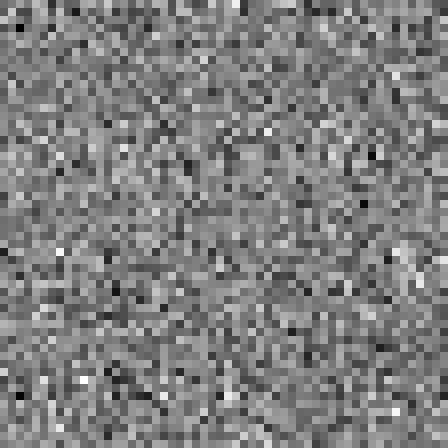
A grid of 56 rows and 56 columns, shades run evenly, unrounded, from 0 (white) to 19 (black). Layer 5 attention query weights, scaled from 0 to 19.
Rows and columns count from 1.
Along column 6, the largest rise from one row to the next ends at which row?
19
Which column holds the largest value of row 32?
1
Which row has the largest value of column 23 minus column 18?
30
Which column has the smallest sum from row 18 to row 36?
42
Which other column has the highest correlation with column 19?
3
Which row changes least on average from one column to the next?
28
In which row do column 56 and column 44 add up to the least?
36
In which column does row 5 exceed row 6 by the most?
6
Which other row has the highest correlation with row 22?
16
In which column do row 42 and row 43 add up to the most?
29
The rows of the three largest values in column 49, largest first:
33, 38, 47
